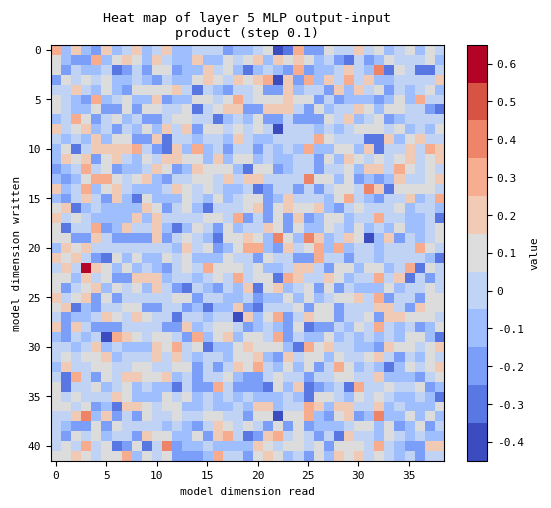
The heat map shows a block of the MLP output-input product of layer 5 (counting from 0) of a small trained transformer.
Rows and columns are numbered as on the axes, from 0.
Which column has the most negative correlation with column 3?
22
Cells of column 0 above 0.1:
7
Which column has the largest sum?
3
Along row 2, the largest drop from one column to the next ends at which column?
33
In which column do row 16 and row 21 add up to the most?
26
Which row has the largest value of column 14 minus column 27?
10
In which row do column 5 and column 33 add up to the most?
27
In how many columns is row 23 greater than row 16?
17
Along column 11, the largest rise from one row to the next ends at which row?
11
